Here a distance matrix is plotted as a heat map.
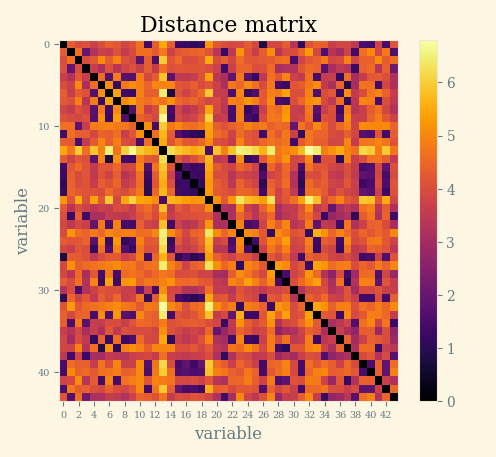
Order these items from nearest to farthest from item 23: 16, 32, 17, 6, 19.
32, 16, 17, 6, 19
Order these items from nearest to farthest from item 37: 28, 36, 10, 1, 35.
28, 35, 1, 36, 10
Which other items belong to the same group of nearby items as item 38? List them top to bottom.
1, 3, 21, 34, 43
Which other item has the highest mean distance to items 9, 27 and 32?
13
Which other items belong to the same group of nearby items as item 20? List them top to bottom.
35
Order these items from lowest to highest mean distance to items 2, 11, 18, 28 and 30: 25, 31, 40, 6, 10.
31, 40, 10, 25, 6
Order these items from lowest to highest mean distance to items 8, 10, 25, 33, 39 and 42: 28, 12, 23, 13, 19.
12, 28, 23, 19, 13
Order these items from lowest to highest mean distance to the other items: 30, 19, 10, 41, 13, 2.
30, 41, 2, 10, 19, 13
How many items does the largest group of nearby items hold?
11
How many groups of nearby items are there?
8
